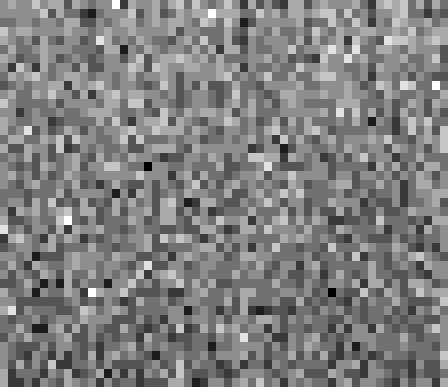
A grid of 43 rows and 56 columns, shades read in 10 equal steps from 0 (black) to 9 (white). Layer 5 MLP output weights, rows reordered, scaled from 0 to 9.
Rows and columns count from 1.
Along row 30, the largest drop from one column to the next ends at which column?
20
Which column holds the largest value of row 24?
9
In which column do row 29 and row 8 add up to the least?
5
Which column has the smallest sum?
47
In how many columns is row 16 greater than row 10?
27
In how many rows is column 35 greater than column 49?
22
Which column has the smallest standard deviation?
39
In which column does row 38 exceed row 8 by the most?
31
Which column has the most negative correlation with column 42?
12
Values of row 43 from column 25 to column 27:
1 2 5
